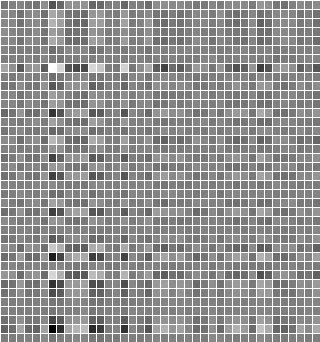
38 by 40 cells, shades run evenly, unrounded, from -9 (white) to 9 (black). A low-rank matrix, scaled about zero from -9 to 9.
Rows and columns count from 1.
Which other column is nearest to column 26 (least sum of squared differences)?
32
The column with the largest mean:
7
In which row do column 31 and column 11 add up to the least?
37
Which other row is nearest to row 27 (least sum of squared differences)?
1
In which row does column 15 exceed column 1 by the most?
8
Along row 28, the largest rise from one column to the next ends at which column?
9
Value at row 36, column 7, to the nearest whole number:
4
